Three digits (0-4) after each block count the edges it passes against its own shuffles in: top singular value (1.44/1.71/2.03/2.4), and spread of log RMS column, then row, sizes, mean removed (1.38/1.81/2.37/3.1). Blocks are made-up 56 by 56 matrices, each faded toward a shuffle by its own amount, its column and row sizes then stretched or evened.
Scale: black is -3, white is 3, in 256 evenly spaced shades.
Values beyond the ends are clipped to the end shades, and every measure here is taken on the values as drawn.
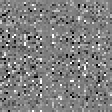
1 3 2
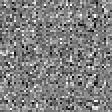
2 2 2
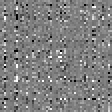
2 4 2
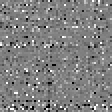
0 1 3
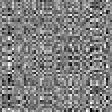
4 4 1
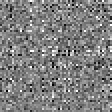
2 2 3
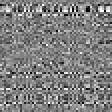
4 0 4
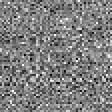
3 0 1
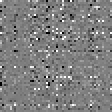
1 3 3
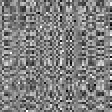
4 4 0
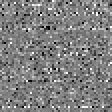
0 0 3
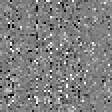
1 3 1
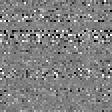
1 0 4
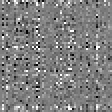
2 4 3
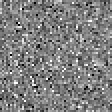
1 0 0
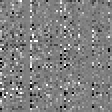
1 4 2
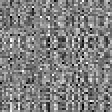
4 3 1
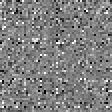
0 2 3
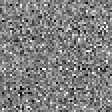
1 1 2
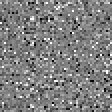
2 0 1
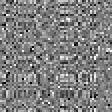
4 2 1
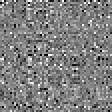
3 1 2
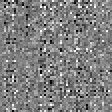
1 3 2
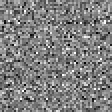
2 0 2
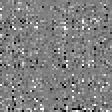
0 2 3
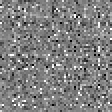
2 2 2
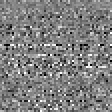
0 1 4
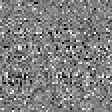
2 0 2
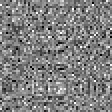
3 0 0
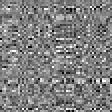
4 0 3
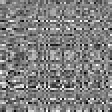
4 0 4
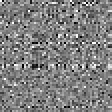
3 0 3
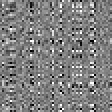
4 4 3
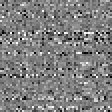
2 0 4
